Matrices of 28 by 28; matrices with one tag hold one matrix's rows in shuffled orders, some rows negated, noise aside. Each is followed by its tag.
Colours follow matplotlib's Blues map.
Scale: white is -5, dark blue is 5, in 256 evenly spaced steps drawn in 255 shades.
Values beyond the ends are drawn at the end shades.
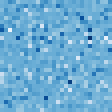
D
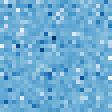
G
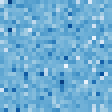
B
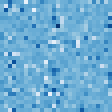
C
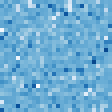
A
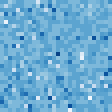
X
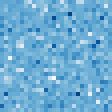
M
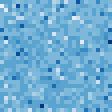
G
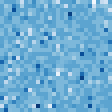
X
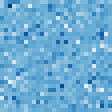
B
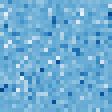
G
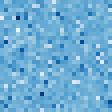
G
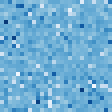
X
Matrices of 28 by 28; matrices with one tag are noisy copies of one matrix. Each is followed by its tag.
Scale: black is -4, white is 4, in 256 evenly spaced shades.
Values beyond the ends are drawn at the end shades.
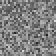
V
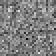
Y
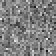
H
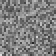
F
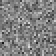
V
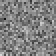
F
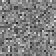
V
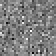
H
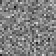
V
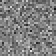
V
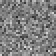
F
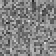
H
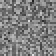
H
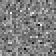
F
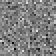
V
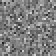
V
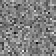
V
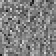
H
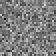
F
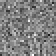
H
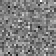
V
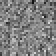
H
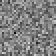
V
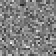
F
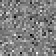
F
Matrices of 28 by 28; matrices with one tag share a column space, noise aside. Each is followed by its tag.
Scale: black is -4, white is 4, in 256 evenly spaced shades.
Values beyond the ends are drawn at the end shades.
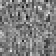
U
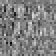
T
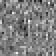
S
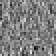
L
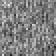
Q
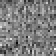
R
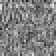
U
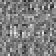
U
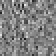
S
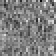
S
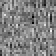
Q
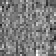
Q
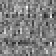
T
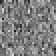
R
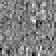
L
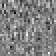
S
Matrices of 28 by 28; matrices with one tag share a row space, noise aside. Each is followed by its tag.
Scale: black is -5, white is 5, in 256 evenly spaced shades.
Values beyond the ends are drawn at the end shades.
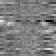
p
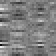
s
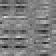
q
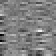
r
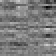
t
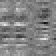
q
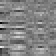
s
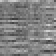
t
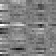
s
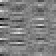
s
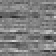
t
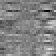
p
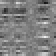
q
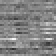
t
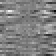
p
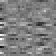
r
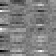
s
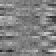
p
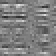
q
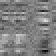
q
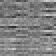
t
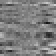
p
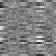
r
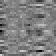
r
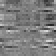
p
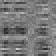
q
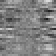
p
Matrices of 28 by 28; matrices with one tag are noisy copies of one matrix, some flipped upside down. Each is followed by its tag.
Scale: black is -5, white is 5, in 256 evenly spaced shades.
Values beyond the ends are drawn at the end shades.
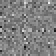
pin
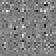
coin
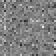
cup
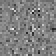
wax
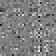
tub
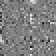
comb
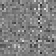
tub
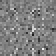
wax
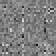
coin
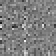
pin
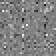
coin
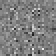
wax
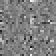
comb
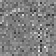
tub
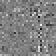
tub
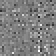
tub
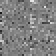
comb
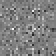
wax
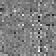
tub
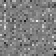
cup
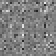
coin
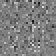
wax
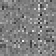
tub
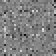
cup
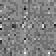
pin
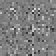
wax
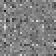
cup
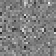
pin
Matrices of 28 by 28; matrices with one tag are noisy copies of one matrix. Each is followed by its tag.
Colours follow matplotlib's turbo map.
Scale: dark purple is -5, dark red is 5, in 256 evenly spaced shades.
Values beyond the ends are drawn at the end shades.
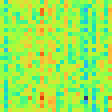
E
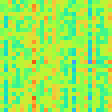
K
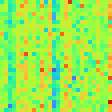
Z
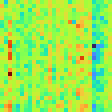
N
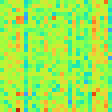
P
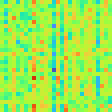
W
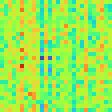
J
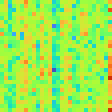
Z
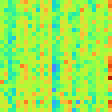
Z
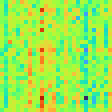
E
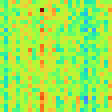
E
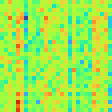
P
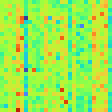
P
